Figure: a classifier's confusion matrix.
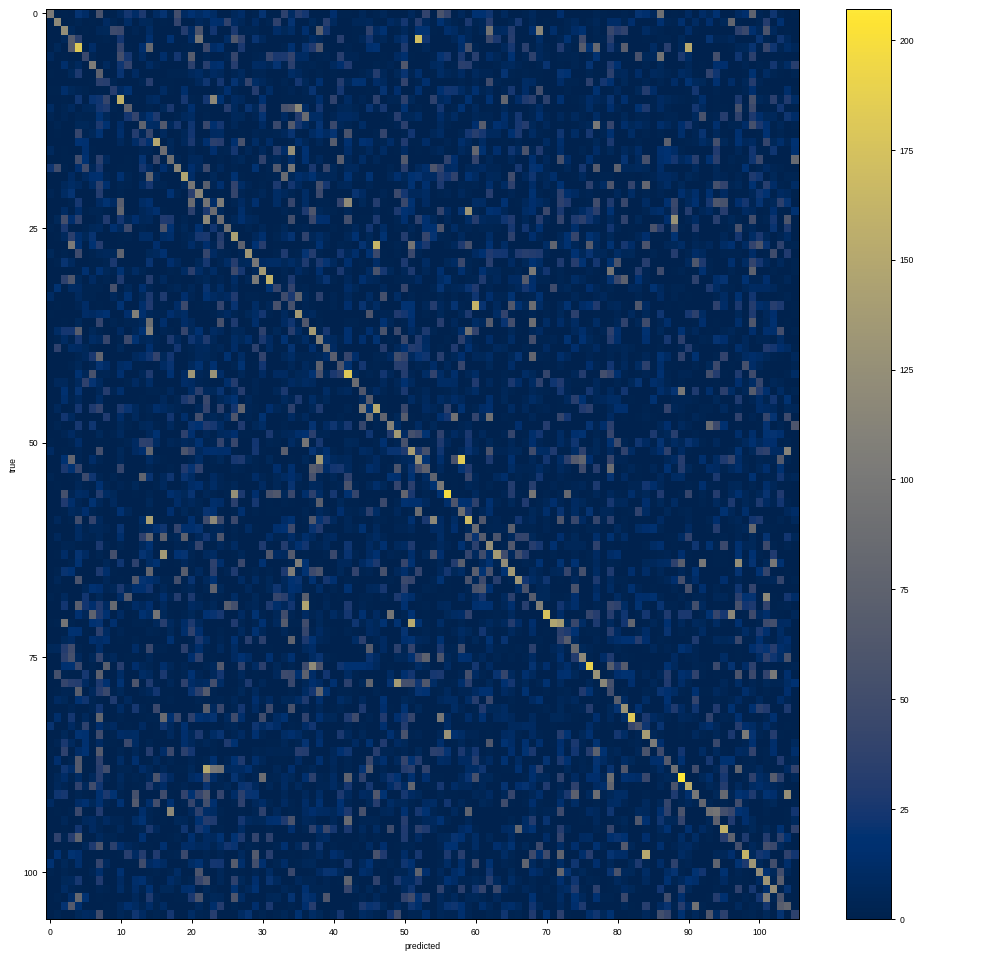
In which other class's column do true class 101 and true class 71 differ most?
51
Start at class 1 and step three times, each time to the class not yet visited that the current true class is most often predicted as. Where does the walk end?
90
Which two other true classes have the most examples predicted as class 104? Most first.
91, 51
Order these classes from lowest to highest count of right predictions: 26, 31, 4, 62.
62, 26, 31, 4
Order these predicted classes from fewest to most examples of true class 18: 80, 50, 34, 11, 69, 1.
11, 69, 50, 1, 80, 34
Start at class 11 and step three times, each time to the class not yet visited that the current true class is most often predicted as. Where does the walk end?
36
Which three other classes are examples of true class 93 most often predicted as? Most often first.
17, 94, 59
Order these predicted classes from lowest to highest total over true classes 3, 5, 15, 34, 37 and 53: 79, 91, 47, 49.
91, 47, 49, 79
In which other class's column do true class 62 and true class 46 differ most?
44
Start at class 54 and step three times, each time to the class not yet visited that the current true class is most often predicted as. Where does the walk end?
102
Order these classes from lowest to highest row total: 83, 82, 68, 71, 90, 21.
83, 21, 68, 90, 82, 71
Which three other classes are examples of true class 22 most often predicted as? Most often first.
42, 24, 20
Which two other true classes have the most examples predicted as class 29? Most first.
31, 98
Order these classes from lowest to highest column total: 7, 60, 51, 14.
60, 51, 14, 7
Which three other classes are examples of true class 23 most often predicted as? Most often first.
59, 10, 37
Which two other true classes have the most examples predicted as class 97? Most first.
64, 88
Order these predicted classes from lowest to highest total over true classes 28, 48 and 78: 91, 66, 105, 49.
91, 66, 105, 49
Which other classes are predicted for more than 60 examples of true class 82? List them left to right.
7, 16, 55
